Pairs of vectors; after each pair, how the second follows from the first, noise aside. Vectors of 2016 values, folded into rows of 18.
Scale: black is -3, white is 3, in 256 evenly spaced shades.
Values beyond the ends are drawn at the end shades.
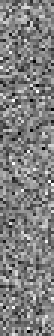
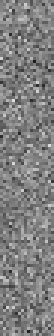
shrunk.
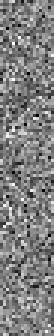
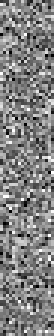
sign-scrambled.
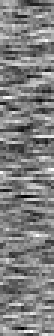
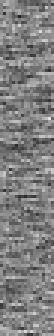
shrunk.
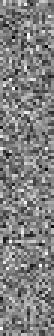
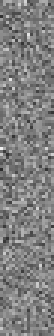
shrunk.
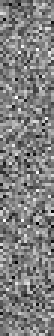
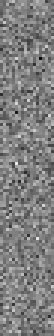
reversed, shrunk.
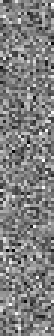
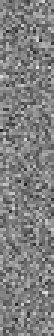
wrapped around, shrunk.
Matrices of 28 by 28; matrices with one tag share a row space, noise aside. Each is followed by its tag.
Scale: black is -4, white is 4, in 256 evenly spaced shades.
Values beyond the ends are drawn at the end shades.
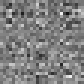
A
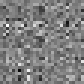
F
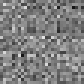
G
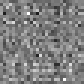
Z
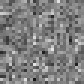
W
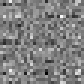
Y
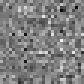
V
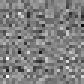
F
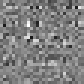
Z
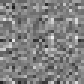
W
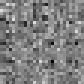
W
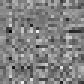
A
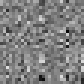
F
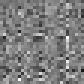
F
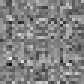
A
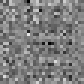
Z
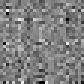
F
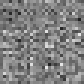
Y
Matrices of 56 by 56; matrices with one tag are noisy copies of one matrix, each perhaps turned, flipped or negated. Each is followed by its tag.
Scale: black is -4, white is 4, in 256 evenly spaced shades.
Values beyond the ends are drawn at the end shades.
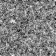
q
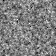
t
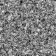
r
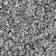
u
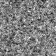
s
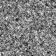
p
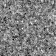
s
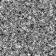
r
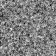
s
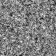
p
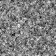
q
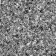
p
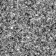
p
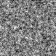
s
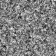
p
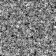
r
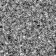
r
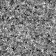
t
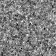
s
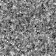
t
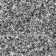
t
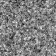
s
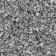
p
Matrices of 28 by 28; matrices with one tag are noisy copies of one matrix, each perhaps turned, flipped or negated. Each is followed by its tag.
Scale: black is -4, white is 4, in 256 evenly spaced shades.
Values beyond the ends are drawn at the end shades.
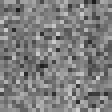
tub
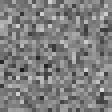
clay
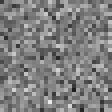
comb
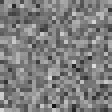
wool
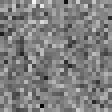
tub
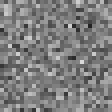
comb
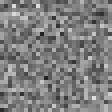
wool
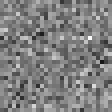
comb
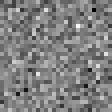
clay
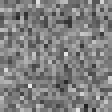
tub
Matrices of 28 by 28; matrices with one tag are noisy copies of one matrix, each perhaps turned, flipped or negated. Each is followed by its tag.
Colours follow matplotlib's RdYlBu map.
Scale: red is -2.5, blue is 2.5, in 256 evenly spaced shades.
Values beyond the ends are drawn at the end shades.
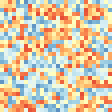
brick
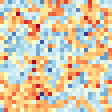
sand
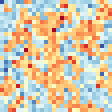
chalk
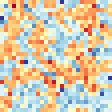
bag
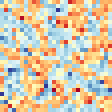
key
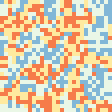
bag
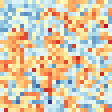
sand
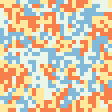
chalk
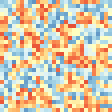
key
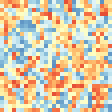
brick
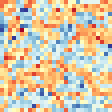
key
